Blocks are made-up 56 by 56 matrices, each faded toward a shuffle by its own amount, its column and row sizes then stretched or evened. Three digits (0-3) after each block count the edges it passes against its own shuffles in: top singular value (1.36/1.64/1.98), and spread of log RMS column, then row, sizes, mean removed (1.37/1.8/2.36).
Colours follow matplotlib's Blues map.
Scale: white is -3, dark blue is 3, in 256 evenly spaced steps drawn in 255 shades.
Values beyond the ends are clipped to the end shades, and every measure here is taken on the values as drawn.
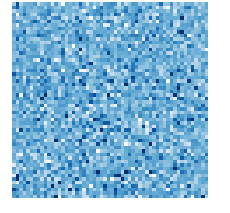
0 0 1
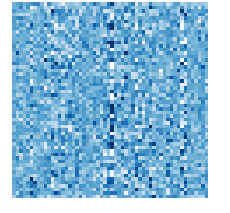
2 3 0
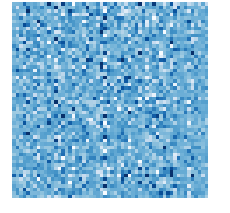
0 3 1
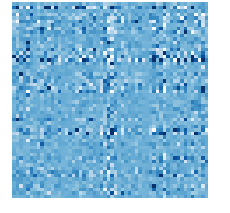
1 3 3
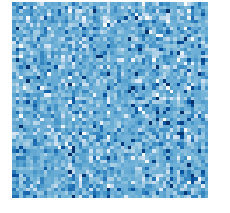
1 2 0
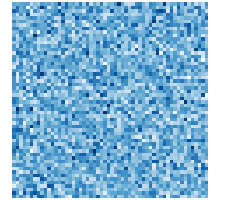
0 0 0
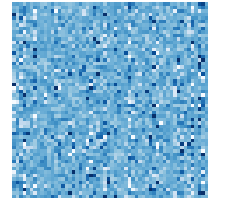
0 3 0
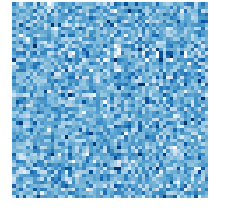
2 1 1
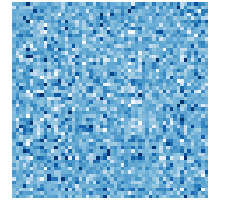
2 2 1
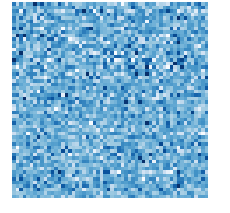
1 0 2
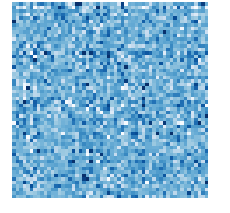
1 1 2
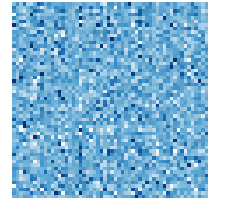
1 2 0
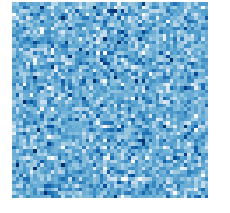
0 1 0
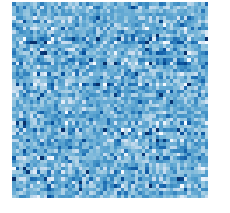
2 1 3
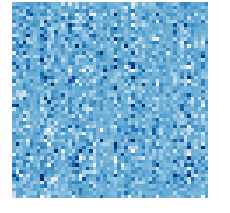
0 3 1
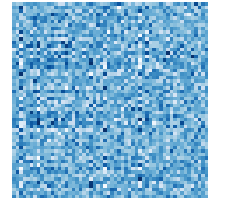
3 2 1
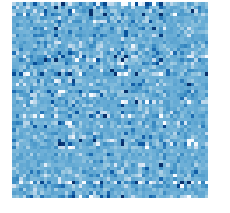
0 1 3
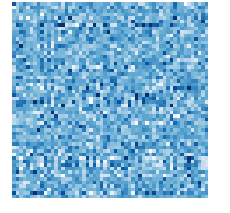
2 0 2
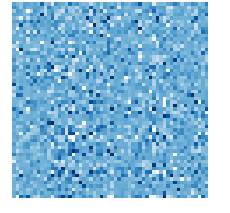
2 2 1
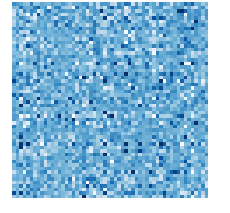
1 2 2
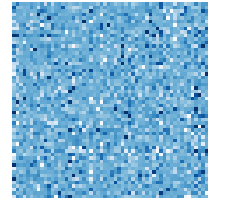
1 2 0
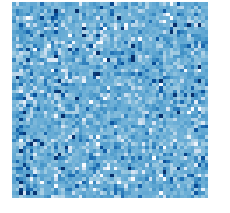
0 1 0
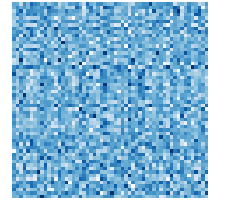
3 0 1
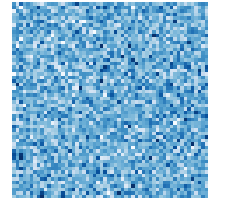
0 0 0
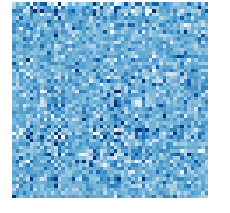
2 1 2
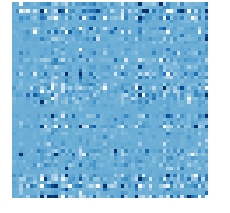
2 3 3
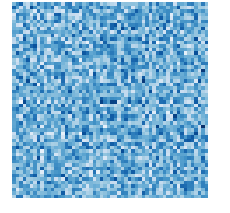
3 0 2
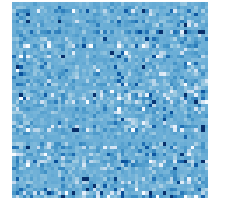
0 1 3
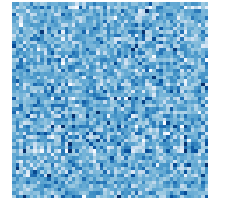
2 0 2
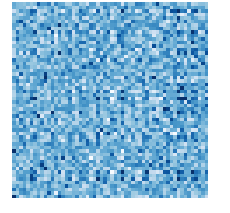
3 1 2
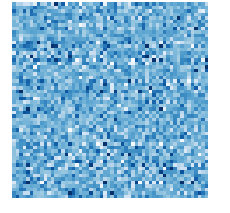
1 0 2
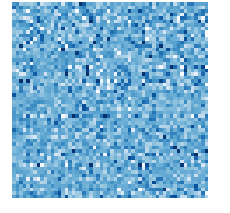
1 1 2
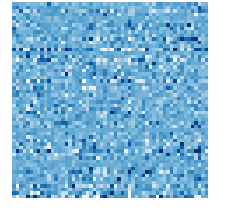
0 1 3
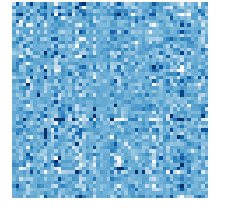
2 3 3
